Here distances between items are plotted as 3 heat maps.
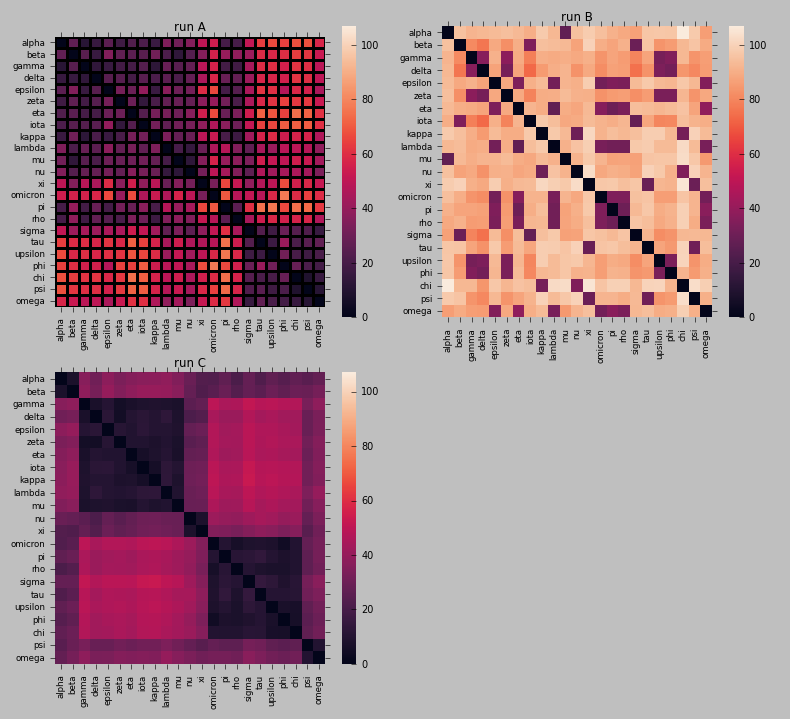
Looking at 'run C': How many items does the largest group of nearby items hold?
9
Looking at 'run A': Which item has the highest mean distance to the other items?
omicron
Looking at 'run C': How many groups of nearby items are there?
5
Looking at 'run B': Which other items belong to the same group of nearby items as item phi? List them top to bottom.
gamma, delta, zeta, upsilon
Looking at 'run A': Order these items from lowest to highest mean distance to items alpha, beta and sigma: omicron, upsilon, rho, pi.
rho, pi, upsilon, omicron
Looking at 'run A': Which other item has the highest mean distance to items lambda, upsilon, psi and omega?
pi
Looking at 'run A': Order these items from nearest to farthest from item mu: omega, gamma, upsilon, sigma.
gamma, sigma, omega, upsilon
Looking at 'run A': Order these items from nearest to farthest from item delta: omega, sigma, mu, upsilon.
mu, sigma, omega, upsilon
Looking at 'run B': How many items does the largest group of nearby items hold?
7
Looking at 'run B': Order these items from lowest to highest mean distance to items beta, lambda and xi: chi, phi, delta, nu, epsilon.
epsilon, delta, phi, nu, chi
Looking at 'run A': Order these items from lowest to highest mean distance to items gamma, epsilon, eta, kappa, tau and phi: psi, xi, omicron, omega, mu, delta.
delta, mu, omega, psi, xi, omicron
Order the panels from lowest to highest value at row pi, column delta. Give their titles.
run A, run C, run B
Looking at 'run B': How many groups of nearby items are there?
6
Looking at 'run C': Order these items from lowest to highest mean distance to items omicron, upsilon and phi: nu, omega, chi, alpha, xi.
chi, alpha, omega, xi, nu
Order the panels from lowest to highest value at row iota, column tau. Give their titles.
run C, run A, run B
